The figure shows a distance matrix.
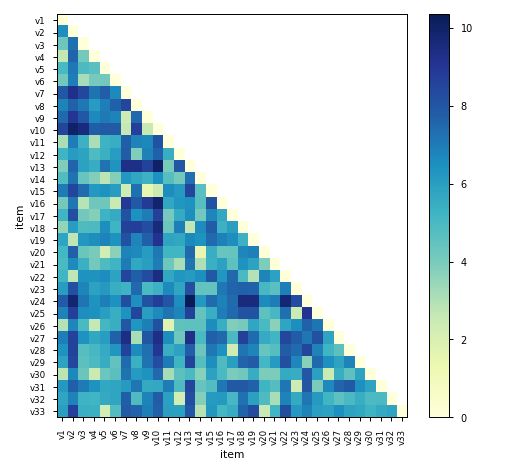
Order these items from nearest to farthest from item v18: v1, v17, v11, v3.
v1, v11, v3, v17
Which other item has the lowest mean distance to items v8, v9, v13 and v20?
v14
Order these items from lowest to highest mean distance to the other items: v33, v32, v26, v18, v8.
v26, v32, v33, v18, v8
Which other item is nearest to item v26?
v11
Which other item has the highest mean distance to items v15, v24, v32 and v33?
v13
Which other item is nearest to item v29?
v24
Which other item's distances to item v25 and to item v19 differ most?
v2
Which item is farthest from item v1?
v10
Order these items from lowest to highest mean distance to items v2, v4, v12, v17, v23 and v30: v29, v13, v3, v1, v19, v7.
v1, v3, v19, v29, v13, v7
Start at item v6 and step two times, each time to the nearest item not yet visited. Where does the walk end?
v3
